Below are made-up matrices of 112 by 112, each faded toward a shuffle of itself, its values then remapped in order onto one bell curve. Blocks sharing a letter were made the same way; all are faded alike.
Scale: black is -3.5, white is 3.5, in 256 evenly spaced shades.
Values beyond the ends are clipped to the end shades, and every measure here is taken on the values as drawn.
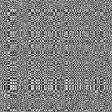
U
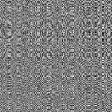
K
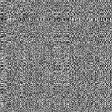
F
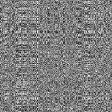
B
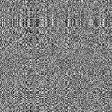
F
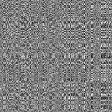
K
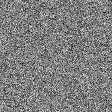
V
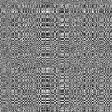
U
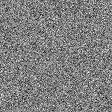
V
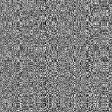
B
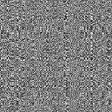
B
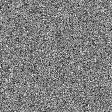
V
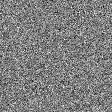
V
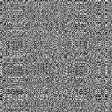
F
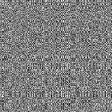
B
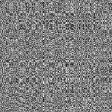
B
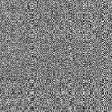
B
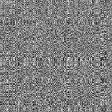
B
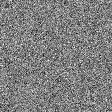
V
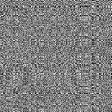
F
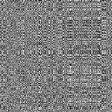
K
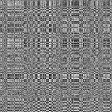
U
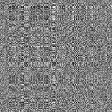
F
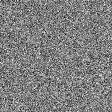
V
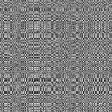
U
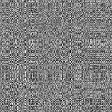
K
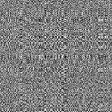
F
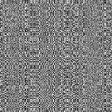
K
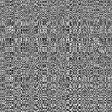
K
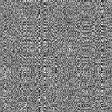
B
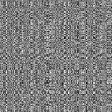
K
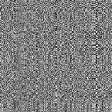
B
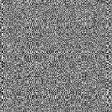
B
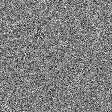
V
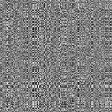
K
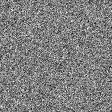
V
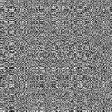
F
